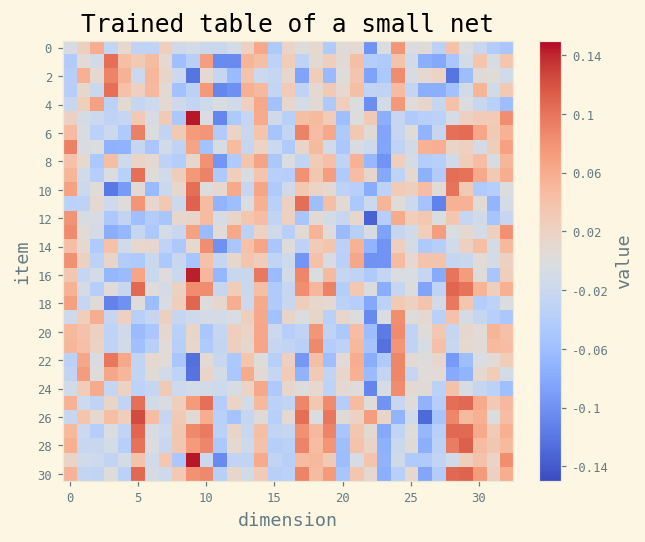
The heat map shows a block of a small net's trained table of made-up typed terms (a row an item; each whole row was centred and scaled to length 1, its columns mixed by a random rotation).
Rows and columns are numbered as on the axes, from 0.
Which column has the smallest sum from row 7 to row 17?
23
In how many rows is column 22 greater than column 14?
1
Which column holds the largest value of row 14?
10
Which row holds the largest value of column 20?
4
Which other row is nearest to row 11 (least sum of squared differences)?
16
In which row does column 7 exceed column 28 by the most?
2
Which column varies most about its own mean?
9
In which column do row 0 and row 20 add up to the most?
24
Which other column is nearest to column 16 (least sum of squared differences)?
20
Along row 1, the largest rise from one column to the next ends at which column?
13
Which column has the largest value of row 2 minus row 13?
3
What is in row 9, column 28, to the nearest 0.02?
0.1
